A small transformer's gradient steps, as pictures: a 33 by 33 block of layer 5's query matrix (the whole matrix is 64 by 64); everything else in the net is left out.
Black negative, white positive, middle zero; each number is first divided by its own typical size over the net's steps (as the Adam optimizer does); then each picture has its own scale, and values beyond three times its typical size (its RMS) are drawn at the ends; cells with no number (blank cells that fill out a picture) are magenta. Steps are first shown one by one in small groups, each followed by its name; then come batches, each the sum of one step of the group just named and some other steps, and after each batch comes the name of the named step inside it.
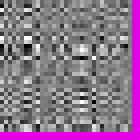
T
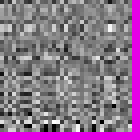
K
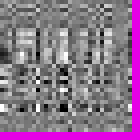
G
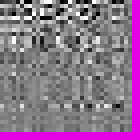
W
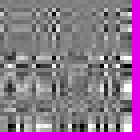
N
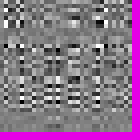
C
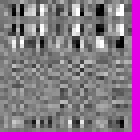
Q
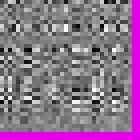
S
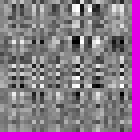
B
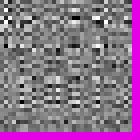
C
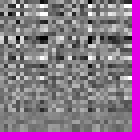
B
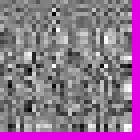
N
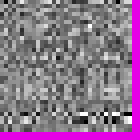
Q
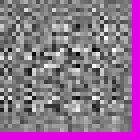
S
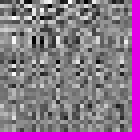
W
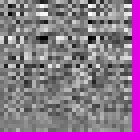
B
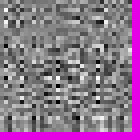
C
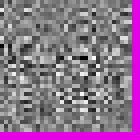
T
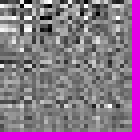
W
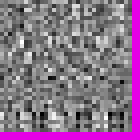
Q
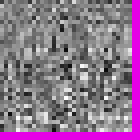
K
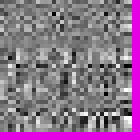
N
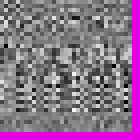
C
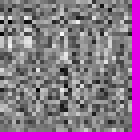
G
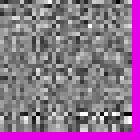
W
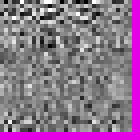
W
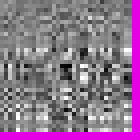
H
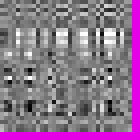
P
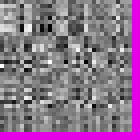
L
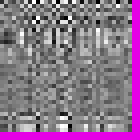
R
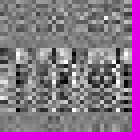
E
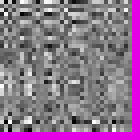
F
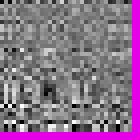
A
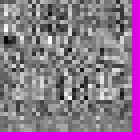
R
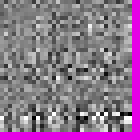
H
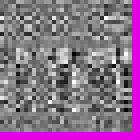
E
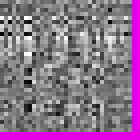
P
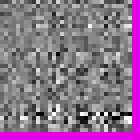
A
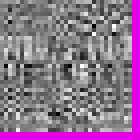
H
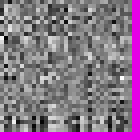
A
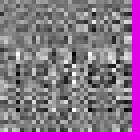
E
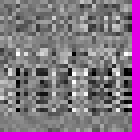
E
